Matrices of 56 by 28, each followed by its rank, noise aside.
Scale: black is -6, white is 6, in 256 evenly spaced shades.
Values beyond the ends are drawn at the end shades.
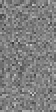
eight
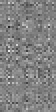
four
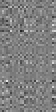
three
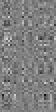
three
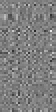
four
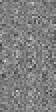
six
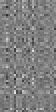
three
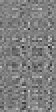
three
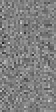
eight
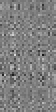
three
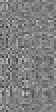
four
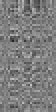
three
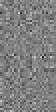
four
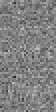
eight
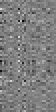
three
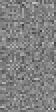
eight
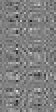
three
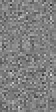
eight
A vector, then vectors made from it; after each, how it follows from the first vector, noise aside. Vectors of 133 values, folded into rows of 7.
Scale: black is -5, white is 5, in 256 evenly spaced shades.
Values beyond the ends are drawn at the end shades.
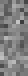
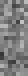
negated.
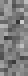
negated.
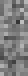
negated.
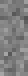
reversed, negated, shrunk.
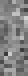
reversed.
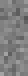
reversed, negated, shrunk.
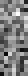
reversed, scaled up.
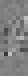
reversed, partly zeroed.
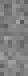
shrunk.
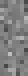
reversed, partly zeroed.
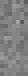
shrunk.
